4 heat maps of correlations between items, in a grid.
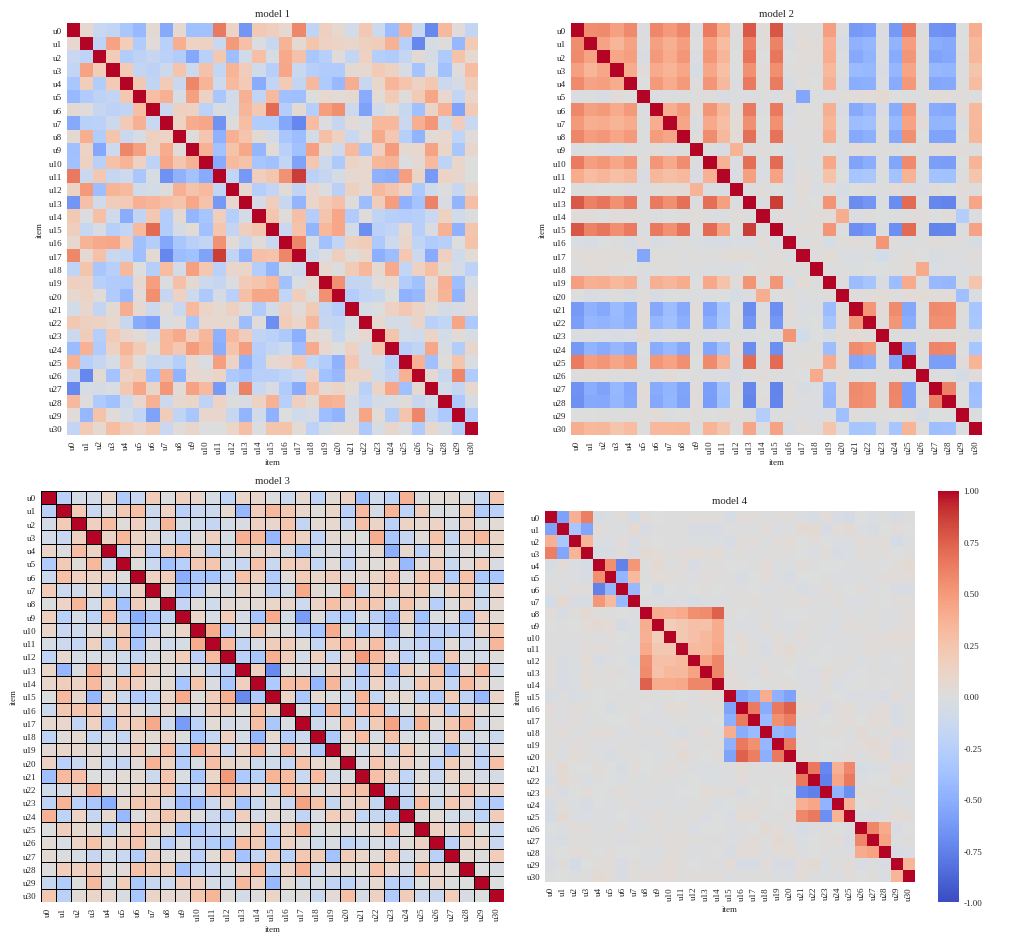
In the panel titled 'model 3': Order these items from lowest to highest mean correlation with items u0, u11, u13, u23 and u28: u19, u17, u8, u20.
u8, u19, u20, u17
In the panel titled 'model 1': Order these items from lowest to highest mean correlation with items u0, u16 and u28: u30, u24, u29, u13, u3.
u13, u24, u29, u3, u30
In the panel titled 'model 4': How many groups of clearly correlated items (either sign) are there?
7
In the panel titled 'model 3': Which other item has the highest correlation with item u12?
u21
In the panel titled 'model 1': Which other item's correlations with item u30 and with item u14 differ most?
u4
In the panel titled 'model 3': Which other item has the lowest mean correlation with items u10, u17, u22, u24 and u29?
u15
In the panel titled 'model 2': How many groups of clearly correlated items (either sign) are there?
6
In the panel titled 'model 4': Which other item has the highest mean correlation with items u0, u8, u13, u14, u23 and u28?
u12
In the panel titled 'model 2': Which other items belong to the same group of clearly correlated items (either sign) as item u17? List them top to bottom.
u5
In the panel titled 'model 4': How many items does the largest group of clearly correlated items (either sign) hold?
7
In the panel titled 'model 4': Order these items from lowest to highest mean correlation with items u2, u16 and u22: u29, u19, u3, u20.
u29, u3, u19, u20
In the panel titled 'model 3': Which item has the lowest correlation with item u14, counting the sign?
u18
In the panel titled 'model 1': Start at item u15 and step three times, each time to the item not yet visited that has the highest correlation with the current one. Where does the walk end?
u19
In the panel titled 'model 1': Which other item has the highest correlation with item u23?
u8
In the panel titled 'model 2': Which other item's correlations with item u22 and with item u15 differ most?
u13
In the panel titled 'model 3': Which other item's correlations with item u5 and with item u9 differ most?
u17
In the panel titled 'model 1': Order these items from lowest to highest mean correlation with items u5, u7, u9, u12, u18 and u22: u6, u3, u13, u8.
u6, u3, u8, u13
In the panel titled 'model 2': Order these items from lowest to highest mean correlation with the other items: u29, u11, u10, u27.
u27, u29, u11, u10
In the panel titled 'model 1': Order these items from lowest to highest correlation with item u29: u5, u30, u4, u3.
u30, u5, u4, u3
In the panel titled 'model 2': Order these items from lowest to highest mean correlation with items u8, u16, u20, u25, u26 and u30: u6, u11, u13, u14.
u14, u11, u6, u13
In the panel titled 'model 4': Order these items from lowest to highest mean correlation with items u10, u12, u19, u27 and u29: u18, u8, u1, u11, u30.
u18, u1, u30, u11, u8
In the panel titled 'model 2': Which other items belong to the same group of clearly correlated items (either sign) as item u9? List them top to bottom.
u12
